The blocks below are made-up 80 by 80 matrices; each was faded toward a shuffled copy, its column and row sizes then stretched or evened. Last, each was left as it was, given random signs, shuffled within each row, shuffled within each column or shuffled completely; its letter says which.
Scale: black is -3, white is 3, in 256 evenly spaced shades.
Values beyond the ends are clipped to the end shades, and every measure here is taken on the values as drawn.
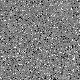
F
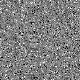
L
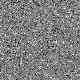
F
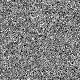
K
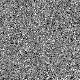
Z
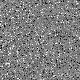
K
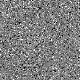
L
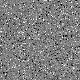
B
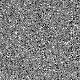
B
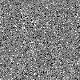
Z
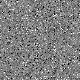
Z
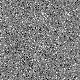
B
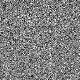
Z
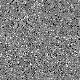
Z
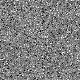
B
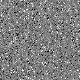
B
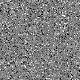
L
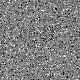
K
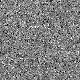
F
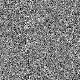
B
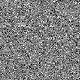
L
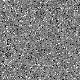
Z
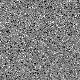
F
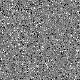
B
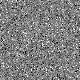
Z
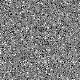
Z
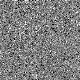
Z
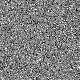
K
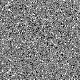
Z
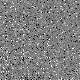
Z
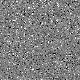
Z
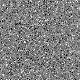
L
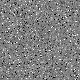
K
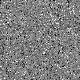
B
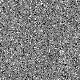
B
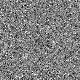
B
